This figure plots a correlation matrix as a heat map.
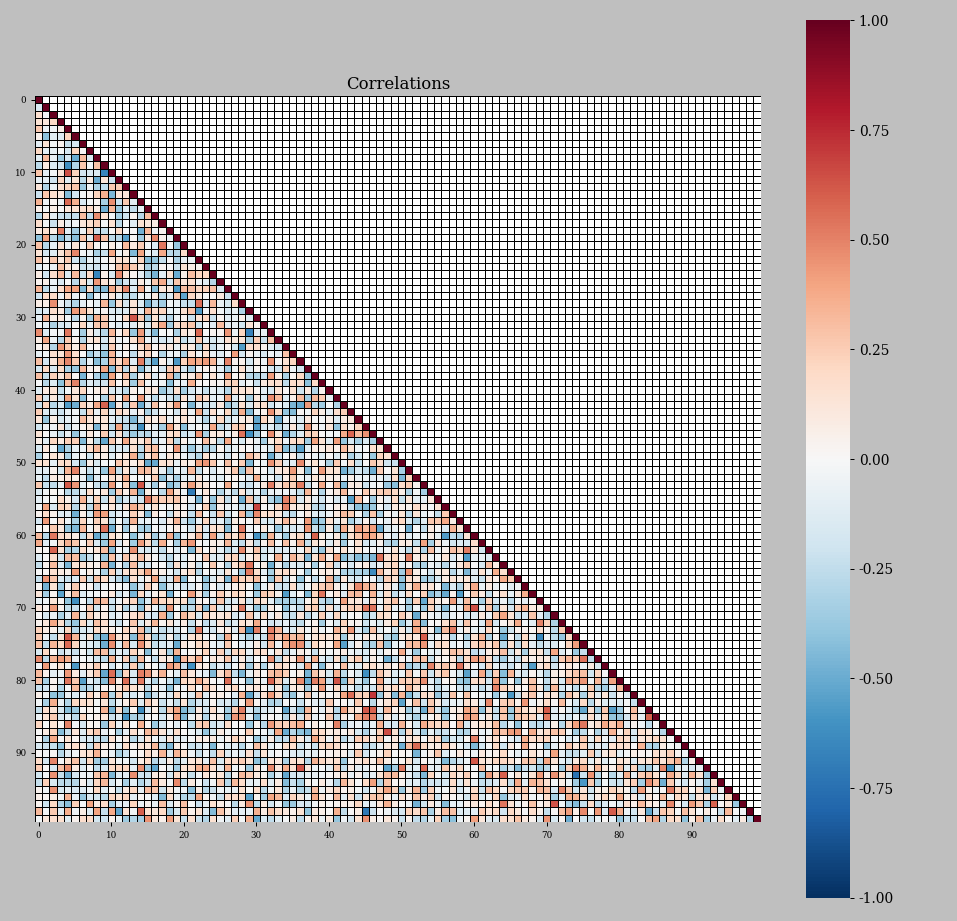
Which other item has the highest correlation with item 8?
19
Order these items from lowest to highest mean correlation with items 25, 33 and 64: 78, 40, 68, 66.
78, 40, 68, 66
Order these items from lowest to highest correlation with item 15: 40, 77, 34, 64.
64, 77, 40, 34
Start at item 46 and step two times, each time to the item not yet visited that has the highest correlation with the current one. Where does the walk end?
43
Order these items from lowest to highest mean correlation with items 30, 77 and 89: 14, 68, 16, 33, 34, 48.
48, 68, 33, 16, 34, 14
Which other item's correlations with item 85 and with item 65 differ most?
46
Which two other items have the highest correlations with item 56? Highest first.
30, 34
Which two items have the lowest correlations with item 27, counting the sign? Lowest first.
20, 7
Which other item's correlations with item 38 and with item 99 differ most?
80
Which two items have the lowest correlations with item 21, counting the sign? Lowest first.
54, 78
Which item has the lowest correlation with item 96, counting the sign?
29
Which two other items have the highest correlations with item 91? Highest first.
60, 2
